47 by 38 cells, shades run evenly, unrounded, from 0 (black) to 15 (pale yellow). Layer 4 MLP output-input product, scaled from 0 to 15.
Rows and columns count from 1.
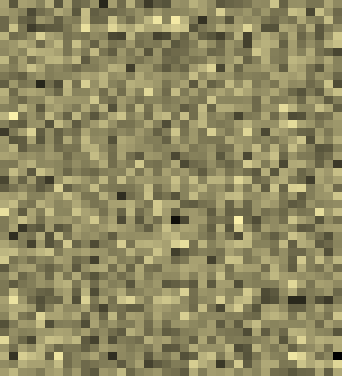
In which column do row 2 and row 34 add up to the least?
9
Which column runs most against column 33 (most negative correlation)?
2
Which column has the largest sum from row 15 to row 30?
33
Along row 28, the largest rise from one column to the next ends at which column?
27
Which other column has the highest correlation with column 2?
19
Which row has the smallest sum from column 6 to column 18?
1
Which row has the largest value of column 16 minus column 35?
23
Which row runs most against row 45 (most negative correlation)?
29
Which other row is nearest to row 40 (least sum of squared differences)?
35
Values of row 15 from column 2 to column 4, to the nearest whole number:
15 7 9
